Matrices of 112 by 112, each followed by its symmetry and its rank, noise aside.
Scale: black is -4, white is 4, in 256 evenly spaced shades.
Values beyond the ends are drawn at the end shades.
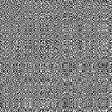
symmetric, rank four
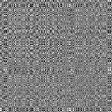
symmetric, rank three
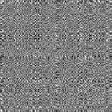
symmetric, rank five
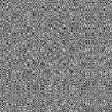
symmetric, rank four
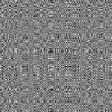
no symmetry, rank four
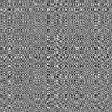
no symmetry, rank three
